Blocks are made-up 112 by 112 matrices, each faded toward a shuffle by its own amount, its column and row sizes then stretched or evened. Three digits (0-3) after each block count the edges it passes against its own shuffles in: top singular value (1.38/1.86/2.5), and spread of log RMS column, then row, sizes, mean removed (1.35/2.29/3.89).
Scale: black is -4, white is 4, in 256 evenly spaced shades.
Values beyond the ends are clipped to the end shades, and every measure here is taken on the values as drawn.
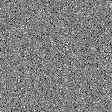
1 0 0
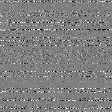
1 0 3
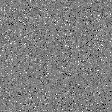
1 1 1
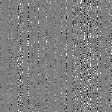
2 3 0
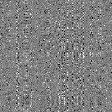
3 2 0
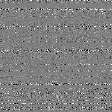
1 1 3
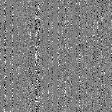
1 3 0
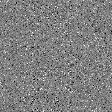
1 1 0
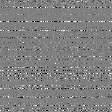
1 1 3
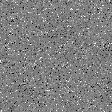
1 0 1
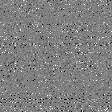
2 0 2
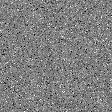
0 0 0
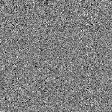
1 1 1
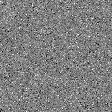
1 0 0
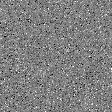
0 0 0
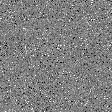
0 0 1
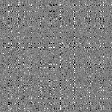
3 2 2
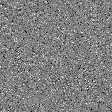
1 0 0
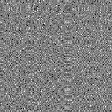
3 1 0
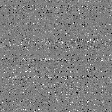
1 1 2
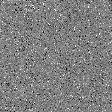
1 1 0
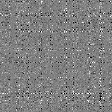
2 2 2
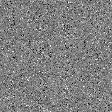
0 1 0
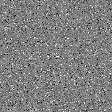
1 0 1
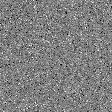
0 0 0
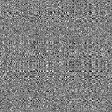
3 1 2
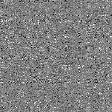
2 1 2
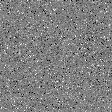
0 0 1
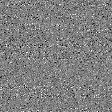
0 0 2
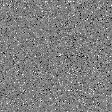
0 1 1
